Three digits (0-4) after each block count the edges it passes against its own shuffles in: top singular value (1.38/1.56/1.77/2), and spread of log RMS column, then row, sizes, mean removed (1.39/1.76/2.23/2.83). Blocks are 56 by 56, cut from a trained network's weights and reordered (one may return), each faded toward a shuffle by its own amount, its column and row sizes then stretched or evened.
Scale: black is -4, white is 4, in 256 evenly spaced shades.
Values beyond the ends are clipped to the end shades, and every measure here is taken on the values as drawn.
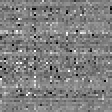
2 2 2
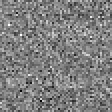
2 0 0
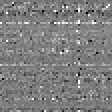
2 1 3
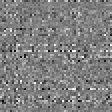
3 1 4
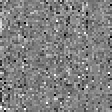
0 3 0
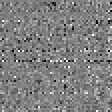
1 2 3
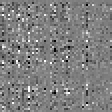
1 4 3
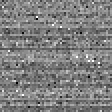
4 0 0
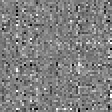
1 3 1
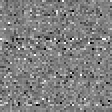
0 0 3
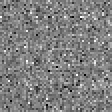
0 1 0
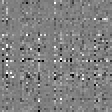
1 3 3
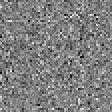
1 2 1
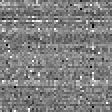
4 2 0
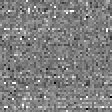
1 1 2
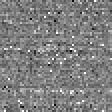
1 1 1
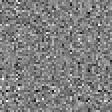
2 3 1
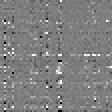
3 3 2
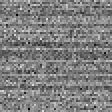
4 0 0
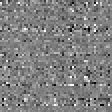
1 2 4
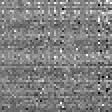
4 3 0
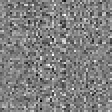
3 2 1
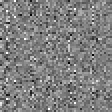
1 3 0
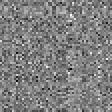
3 1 1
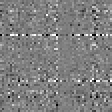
4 3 3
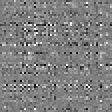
3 3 4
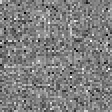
1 1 0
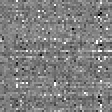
2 2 0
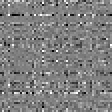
4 2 4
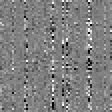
3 4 0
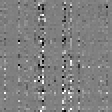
2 4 1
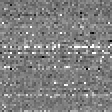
3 0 3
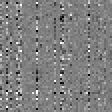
3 4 1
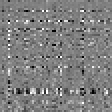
4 3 4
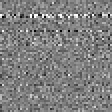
4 1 3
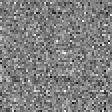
1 1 1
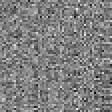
3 2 0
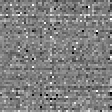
2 2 1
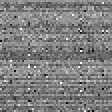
4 1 0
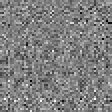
2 1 2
